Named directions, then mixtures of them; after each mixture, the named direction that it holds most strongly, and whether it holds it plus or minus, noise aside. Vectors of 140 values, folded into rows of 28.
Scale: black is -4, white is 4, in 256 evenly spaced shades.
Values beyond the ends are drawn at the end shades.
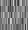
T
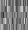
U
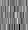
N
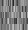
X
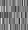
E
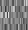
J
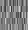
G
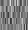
T, minus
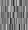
T, minus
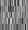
T, plus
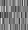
E, plus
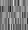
T, plus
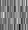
U, minus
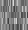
X, minus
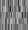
G, minus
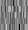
N, plus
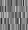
E, minus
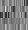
J, minus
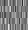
E, plus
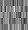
G, plus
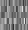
U, plus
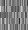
E, plus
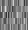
J, minus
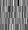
T, plus
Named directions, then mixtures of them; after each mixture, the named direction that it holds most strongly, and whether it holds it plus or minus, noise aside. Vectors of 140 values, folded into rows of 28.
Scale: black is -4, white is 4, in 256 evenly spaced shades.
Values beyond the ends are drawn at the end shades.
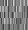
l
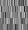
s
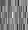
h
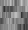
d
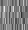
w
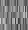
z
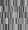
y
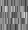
s, plus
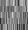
h, plus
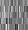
y, minus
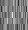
h, plus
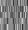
s, minus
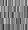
l, plus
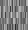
s, plus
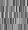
l, minus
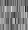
z, plus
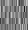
z, minus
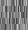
z, minus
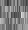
d, minus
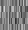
w, plus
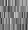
l, plus
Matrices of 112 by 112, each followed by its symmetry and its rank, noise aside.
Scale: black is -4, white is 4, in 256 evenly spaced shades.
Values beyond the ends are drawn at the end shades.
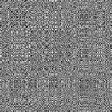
symmetric, rank four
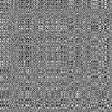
antisymmetric, rank two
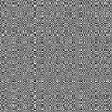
no symmetry, rank two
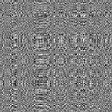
no symmetry, rank four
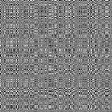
antisymmetric, rank two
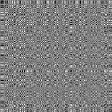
symmetric, rank three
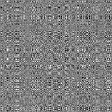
antisymmetric, rank four
